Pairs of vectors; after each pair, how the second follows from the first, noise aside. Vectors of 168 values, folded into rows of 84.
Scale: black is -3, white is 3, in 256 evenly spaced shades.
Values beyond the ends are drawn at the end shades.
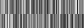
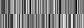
negated.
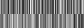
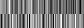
reversed, negated.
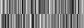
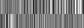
reversed, negated, partly zeroed.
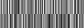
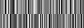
reversed, negated.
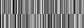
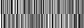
negated.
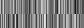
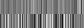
wrapped around, partly zeroed.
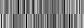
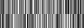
negated.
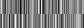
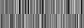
reversed, negated, partly zeroed.
